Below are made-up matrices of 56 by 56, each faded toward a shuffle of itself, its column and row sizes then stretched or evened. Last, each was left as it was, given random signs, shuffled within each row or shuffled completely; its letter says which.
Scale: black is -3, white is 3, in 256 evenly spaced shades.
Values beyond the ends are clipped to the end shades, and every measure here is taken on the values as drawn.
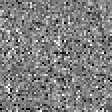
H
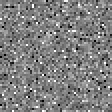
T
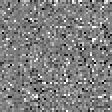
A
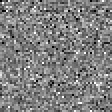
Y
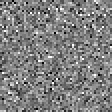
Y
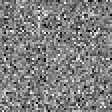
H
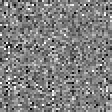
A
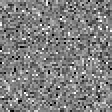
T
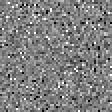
T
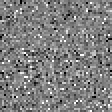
Y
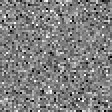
Y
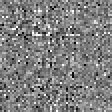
A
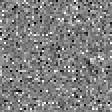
Y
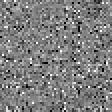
H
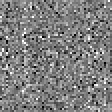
H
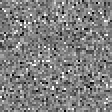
Y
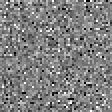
H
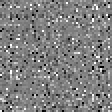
A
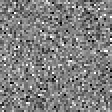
T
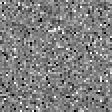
T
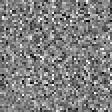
A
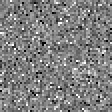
T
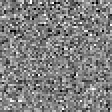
Y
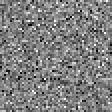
T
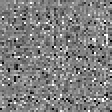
A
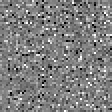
H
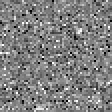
Y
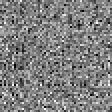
A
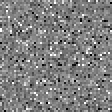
Y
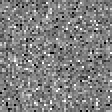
T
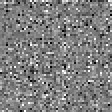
H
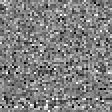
Y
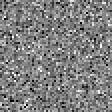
T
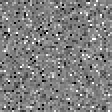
T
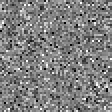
T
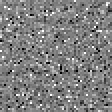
T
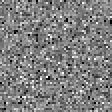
Y
